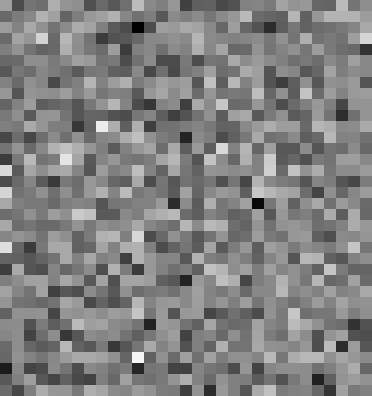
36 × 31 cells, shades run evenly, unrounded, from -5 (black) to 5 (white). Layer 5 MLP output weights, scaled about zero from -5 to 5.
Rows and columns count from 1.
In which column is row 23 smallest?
3
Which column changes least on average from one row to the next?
2
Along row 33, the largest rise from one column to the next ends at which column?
12
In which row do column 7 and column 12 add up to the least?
34
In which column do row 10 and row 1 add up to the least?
16
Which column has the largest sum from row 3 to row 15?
6
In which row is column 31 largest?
4
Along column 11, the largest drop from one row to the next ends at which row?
24
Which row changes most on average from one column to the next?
32
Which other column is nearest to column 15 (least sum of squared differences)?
14
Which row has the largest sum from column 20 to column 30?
33
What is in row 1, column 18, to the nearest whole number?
-1
